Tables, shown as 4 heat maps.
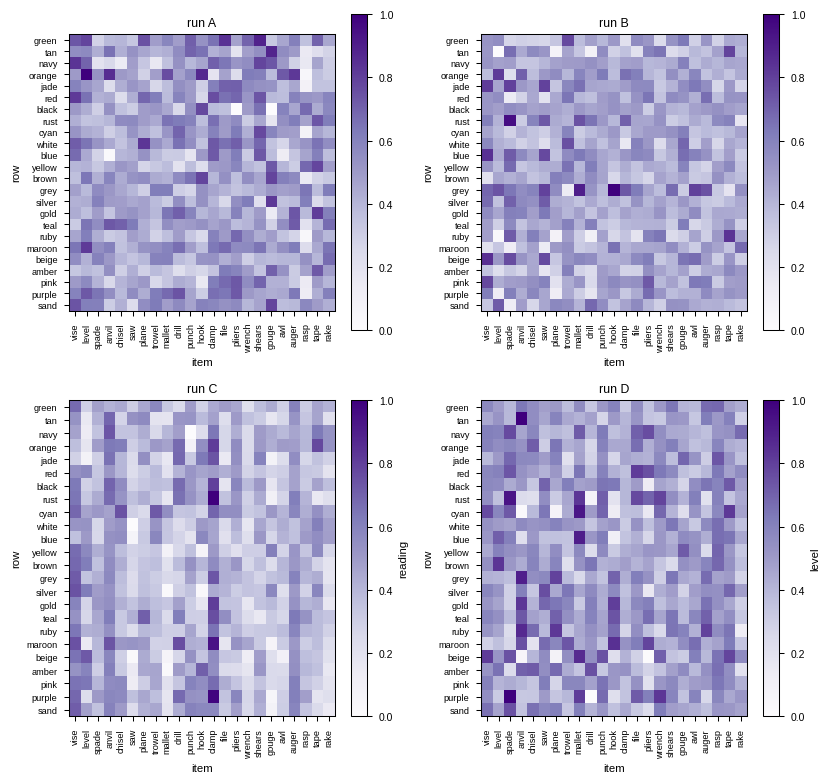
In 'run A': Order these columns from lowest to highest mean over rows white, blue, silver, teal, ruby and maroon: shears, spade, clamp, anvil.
anvil, spade, shears, clamp
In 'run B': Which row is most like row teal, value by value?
yellow
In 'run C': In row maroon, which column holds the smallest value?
gouge
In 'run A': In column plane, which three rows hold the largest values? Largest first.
white, green, red
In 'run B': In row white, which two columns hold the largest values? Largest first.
trowel, gouge
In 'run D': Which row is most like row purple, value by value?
rust
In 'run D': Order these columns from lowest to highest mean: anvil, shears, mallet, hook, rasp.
hook, shears, anvil, mallet, rasp
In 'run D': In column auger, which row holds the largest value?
ruby
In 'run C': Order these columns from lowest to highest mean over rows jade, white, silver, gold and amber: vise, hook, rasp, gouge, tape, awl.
awl, gouge, rasp, hook, tape, vise
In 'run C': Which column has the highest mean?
clamp
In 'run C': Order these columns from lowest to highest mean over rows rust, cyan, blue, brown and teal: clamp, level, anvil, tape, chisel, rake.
rake, tape, level, chisel, anvil, clamp
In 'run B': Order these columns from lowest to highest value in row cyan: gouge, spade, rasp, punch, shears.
spade, rasp, punch, shears, gouge
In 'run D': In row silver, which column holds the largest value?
saw
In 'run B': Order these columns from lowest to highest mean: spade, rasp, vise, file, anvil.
rasp, anvil, file, spade, vise
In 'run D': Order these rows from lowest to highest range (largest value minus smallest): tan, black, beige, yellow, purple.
yellow, black, tan, beige, purple
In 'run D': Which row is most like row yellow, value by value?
jade
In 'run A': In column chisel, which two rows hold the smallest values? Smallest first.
navy, red
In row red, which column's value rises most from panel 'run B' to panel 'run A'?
clamp
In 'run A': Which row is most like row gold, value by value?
rust
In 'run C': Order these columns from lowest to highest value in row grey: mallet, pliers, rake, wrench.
rake, mallet, wrench, pliers
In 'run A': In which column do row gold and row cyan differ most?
gouge
